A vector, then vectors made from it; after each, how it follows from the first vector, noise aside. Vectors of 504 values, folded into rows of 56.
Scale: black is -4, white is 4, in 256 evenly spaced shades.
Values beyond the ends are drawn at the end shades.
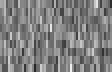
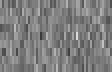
wrapped around, shrunk.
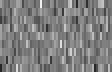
reversed, partly zeroed.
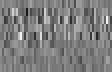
wrapped around, partly zeroed.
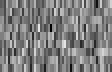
negated.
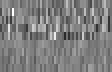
wrapped around, partly zeroed.
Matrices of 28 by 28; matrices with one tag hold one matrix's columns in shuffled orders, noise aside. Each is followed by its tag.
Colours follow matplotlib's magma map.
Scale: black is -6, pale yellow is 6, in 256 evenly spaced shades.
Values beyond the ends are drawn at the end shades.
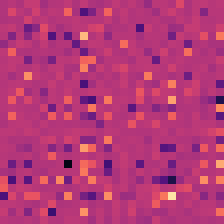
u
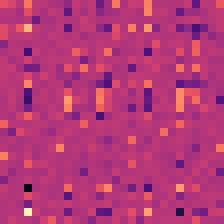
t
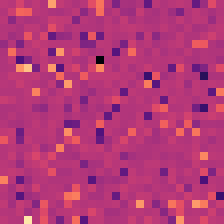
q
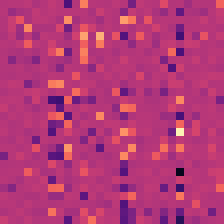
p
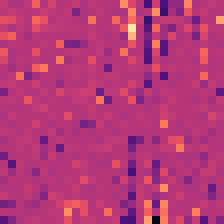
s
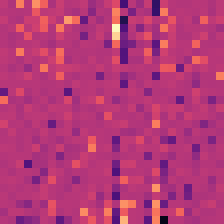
s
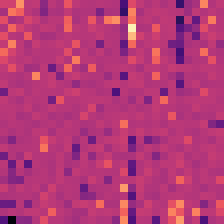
s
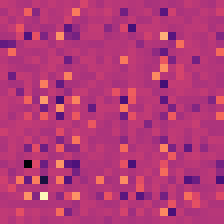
u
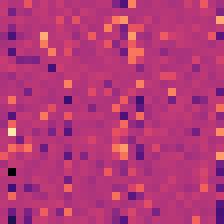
p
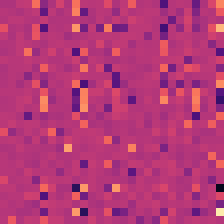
t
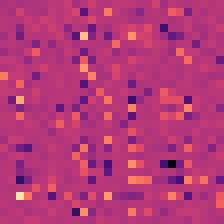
u
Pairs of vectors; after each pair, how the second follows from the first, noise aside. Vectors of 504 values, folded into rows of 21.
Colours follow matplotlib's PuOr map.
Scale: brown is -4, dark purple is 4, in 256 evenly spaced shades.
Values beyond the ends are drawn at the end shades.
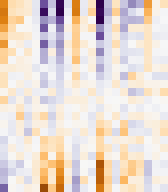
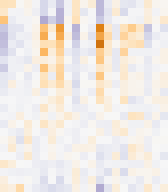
wrapped around, negated, shrunk.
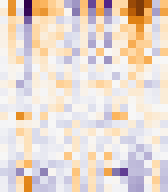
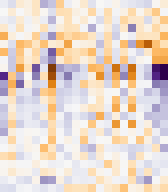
wrapped around, negated.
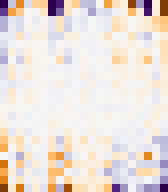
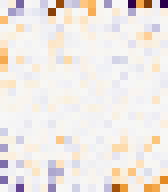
negated, partly zeroed.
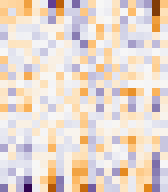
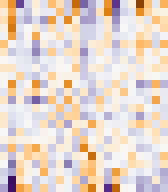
reversed, negated.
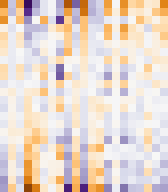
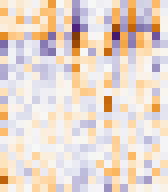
wrapped around, negated.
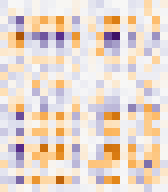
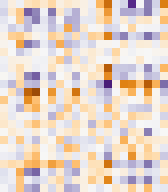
wrapped around, negated.
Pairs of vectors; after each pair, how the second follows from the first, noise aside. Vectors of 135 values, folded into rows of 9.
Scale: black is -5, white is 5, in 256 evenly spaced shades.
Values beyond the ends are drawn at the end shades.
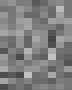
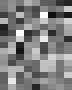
reversed, scaled up.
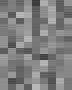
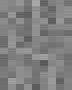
negated, shrunk.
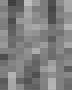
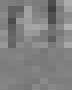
partly zeroed.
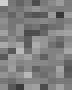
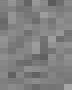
reversed, shrunk.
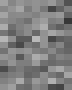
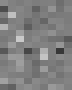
wrapped around, negated, partly zeroed.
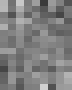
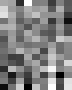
reversed, scaled up.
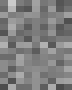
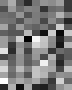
wrapped around, negated, scaled up.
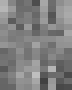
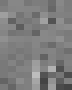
partly zeroed.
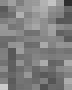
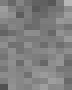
negated, shrunk.
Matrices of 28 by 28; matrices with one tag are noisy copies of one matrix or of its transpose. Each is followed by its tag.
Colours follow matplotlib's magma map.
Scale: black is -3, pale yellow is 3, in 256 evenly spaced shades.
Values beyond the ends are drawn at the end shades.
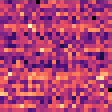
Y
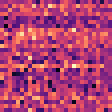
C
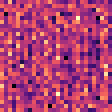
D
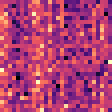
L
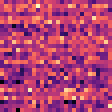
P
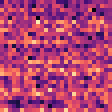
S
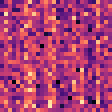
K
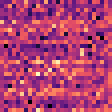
S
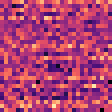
D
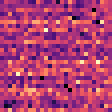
S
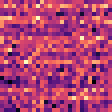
P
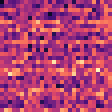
S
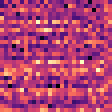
S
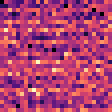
S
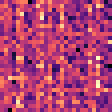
P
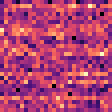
K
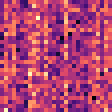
C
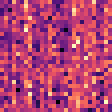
Y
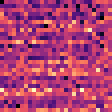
S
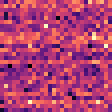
L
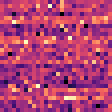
P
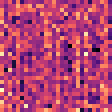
D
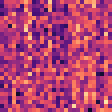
Y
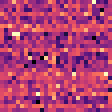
Y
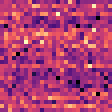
C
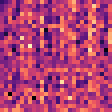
S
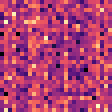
C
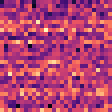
S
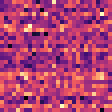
Y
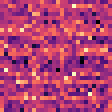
K
